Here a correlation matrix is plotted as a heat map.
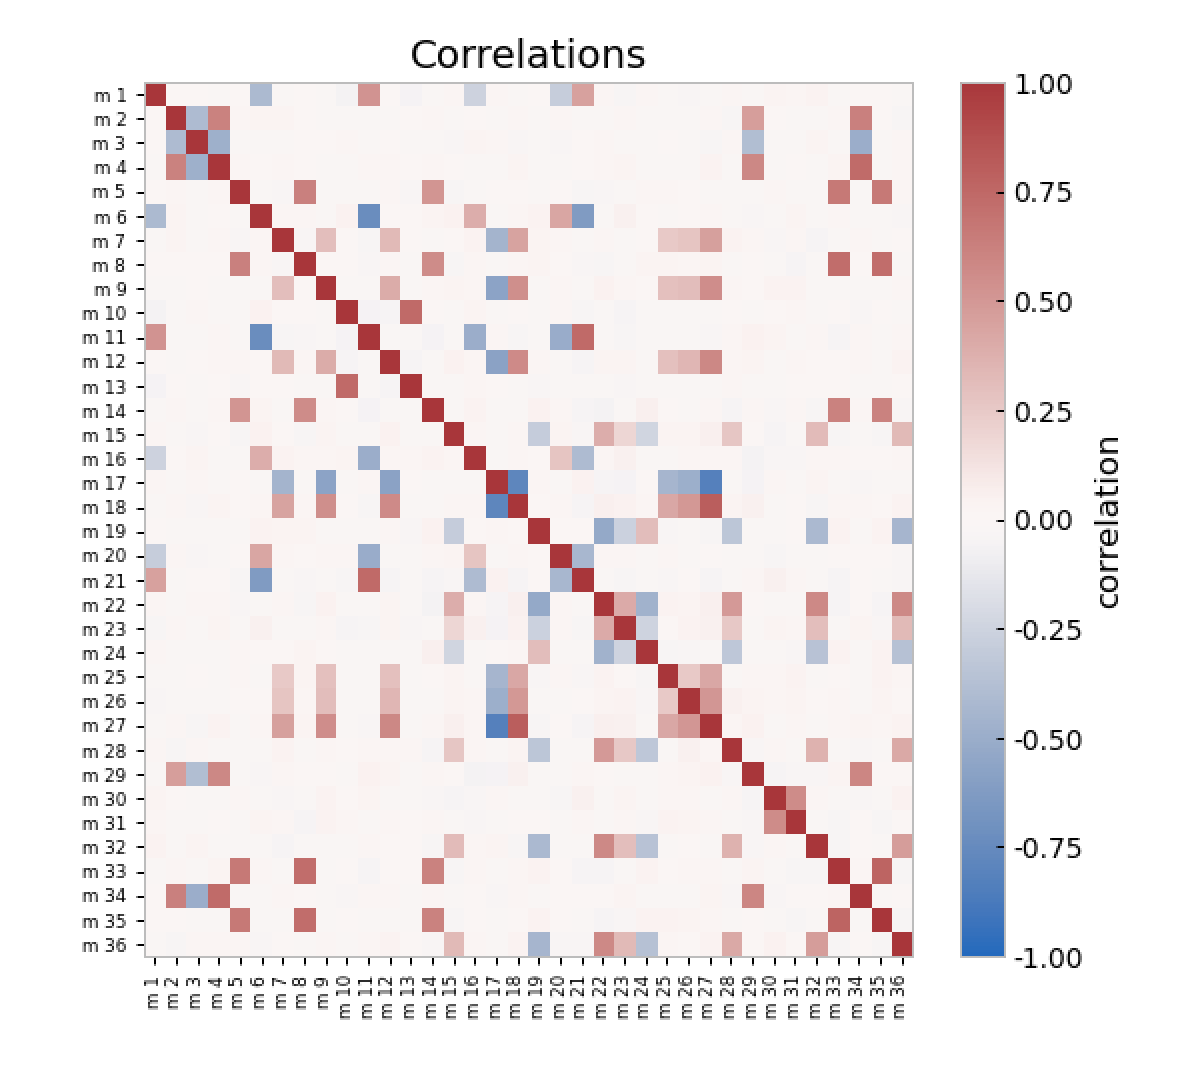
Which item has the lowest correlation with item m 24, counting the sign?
m 22
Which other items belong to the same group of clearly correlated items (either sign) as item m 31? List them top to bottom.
m 30
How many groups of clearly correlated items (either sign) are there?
7
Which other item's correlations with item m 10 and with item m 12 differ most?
m 13
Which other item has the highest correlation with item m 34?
m 4
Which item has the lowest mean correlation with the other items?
m 17
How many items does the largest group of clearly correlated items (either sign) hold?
8
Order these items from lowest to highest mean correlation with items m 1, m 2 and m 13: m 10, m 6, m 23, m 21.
m 6, m 23, m 21, m 10
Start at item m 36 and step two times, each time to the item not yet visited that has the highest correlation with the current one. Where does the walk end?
m 32
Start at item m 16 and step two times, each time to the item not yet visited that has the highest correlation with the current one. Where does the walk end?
m 20
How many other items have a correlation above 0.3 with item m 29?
3
